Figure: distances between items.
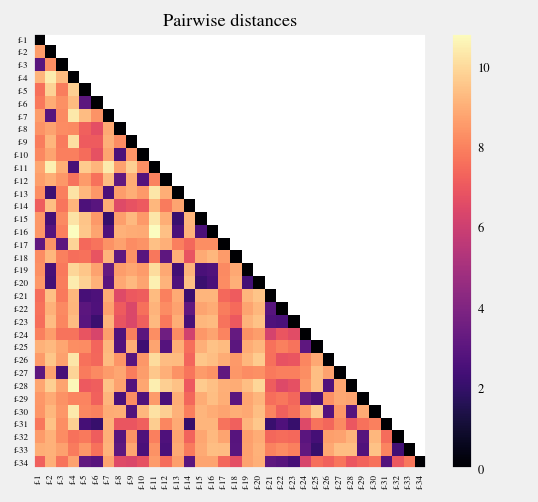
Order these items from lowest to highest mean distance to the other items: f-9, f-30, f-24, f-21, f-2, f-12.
f-24, f-21, f-12, f-9, f-2, f-30
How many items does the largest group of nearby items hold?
9
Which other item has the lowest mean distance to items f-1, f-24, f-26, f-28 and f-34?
f-9
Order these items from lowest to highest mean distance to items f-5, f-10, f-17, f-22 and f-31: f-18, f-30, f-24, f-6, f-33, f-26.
f-6, f-24, f-18, f-33, f-26, f-30
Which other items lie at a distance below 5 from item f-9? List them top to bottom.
f-26, f-28, f-30
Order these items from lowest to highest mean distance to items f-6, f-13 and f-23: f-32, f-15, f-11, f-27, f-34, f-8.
f-34, f-15, f-8, f-32, f-27, f-11
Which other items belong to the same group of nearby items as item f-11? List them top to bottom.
f-4
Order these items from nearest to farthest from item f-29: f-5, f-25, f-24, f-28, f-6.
f-25, f-24, f-6, f-5, f-28
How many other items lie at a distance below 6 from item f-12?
8
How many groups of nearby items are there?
6
